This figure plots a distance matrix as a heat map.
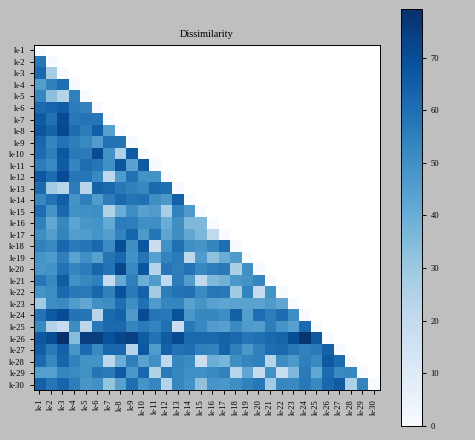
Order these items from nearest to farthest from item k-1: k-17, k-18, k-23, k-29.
k-23, k-29, k-17, k-18
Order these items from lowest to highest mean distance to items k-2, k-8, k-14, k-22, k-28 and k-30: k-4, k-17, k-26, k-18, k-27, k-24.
k-17, k-18, k-4, k-24, k-27, k-26
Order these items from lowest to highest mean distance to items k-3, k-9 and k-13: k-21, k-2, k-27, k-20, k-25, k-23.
k-25, k-2, k-27, k-23, k-20, k-21
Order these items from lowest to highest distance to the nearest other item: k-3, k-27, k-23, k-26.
k-3, k-27, k-23, k-26
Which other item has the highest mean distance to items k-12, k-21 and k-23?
k-26
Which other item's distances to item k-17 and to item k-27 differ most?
k-9
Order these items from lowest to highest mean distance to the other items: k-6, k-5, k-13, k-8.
k-5, k-13, k-6, k-8
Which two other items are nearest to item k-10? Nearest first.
k-8, k-21
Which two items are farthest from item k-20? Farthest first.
k-8, k-10
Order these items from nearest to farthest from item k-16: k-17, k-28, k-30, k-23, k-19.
k-17, k-19, k-28, k-23, k-30
